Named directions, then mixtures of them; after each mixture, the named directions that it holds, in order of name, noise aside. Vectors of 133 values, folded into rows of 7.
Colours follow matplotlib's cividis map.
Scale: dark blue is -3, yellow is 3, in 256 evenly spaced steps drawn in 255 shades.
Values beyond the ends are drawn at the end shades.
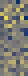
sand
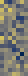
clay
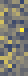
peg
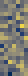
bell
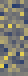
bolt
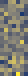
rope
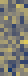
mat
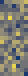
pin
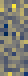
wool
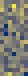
wool.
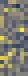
bolt, peg.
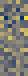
sand.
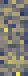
peg, rope.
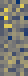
sand.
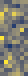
clay, peg, pin.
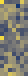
clay, sand, wool.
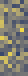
bolt, peg.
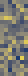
mat, pin.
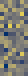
bolt, wool.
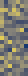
peg, wool.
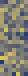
peg, rope.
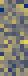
mat.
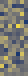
bolt.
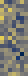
clay.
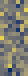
bell, peg, rope.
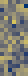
mat.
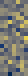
bell.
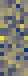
bell, clay, peg.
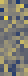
mat, pin, sand.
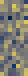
pin.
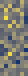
bolt, sand.
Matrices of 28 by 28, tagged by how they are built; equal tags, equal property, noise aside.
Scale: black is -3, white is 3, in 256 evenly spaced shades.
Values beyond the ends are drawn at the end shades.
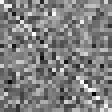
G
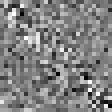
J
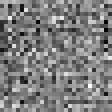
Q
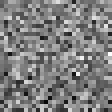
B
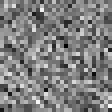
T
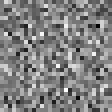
B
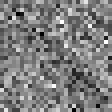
T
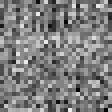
Q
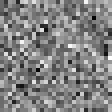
T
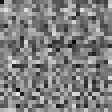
B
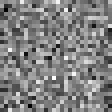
Q
